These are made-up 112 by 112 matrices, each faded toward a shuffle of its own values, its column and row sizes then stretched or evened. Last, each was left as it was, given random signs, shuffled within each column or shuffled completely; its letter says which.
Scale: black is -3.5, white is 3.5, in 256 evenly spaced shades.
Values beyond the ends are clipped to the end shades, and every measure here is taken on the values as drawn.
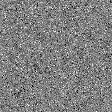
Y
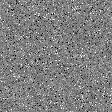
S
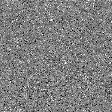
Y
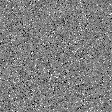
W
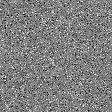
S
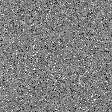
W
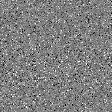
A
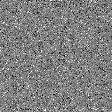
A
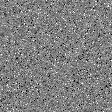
S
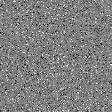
A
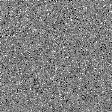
Y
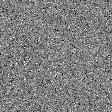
W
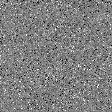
Y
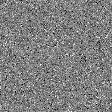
W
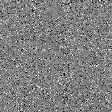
A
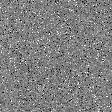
S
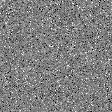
W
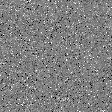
W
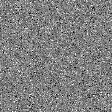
Y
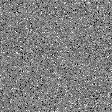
Y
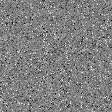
W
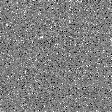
A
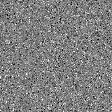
W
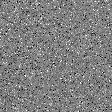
S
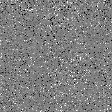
Y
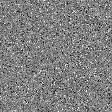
W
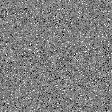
Y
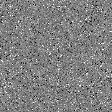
Y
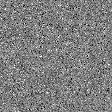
Y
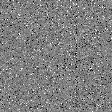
Y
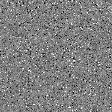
Y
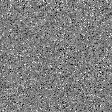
Y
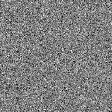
A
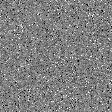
W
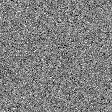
S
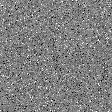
S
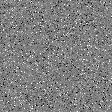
S
